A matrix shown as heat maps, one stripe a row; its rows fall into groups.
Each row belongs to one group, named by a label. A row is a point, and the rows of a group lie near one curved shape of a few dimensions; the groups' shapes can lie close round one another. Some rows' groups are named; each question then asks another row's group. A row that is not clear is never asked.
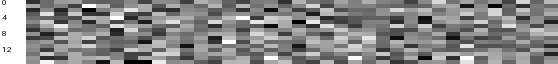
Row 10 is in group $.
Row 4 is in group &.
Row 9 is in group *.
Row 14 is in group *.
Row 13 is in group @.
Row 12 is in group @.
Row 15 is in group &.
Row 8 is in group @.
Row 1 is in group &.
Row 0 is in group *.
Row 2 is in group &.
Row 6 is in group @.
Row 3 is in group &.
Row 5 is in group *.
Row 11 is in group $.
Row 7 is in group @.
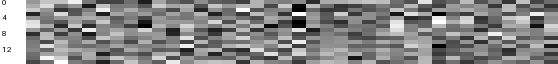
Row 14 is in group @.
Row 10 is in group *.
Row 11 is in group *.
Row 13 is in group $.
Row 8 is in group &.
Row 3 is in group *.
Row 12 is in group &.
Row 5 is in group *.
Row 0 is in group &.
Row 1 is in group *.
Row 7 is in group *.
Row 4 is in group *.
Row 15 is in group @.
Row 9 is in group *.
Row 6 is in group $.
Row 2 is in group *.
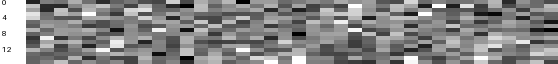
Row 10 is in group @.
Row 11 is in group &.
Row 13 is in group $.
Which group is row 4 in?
*
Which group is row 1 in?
*
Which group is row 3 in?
&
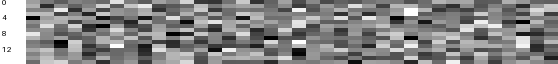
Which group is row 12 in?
$
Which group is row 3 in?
*
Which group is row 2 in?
*
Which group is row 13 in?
*
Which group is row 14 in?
*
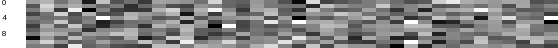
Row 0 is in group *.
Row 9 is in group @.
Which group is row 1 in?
&
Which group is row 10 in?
*
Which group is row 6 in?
$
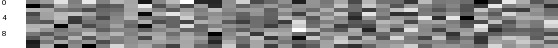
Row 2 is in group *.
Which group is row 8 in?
*
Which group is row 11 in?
&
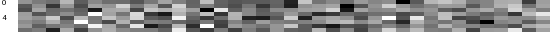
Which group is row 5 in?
&
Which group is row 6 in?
$
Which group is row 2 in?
$
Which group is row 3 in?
$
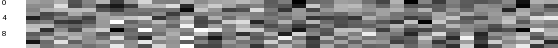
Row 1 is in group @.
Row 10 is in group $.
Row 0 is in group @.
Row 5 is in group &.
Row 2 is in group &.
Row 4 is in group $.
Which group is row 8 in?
*
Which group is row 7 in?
@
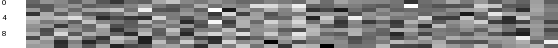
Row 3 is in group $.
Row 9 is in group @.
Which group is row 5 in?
$
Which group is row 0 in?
@
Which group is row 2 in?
$
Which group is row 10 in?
$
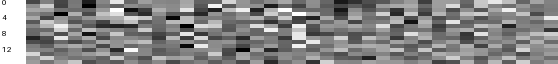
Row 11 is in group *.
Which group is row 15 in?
&
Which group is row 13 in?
$
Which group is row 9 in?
*
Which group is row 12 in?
&
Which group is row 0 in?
&
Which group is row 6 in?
&
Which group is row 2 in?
&
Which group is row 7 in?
$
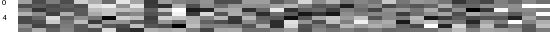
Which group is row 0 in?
&
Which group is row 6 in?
*
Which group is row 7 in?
&
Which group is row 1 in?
$
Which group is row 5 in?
*
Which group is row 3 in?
$
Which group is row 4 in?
@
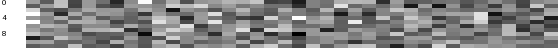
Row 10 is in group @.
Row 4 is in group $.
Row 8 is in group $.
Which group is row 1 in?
@
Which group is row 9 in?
@
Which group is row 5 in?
$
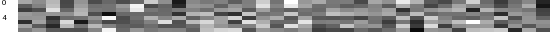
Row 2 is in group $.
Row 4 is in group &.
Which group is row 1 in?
$
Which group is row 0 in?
$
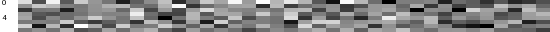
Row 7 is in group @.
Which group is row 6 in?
&
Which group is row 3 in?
*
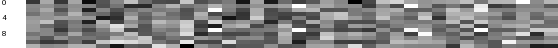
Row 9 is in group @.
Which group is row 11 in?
$
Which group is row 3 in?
&
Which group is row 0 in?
&
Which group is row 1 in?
$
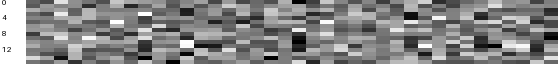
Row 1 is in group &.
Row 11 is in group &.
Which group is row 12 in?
$
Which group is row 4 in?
*
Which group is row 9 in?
$
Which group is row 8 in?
@
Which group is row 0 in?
@
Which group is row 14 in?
$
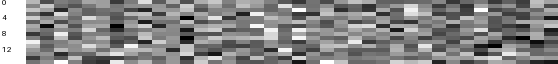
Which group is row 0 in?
@
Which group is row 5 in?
@
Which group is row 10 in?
$
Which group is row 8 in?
$
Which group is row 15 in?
@
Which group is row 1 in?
*
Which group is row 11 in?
&
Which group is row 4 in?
$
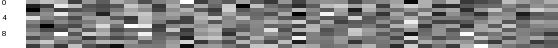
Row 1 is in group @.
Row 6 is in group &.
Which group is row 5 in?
*
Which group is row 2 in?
$
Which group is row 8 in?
$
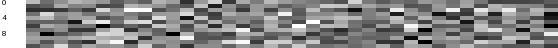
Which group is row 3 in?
*
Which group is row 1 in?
$
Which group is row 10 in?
&
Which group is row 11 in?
$
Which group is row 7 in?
&
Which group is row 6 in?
$
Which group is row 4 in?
$
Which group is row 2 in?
&
